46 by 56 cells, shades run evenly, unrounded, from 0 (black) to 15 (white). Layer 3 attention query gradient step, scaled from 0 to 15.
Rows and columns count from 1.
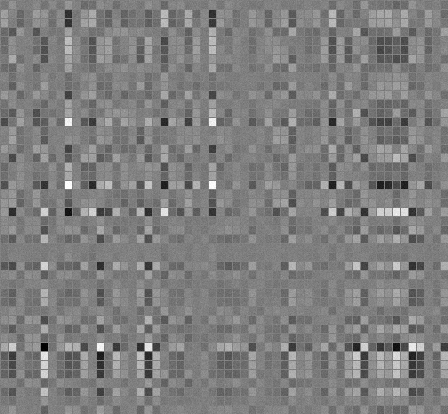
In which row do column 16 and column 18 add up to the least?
39
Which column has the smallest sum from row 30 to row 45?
13
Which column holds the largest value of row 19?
9
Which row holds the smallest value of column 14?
24
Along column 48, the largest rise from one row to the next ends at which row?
40
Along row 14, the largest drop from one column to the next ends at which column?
28
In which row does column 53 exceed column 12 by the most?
21
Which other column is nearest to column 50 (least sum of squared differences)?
6
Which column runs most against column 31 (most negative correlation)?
20
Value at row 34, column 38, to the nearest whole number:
8
